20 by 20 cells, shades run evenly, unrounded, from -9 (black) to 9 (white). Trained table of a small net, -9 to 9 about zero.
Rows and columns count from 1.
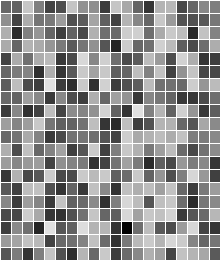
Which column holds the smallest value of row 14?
1
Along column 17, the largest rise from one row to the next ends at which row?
9
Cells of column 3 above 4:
5
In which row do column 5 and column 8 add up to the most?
18
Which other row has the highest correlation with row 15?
17
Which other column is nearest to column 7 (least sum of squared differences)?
11
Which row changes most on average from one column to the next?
7
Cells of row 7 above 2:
7
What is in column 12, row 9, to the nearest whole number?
-5
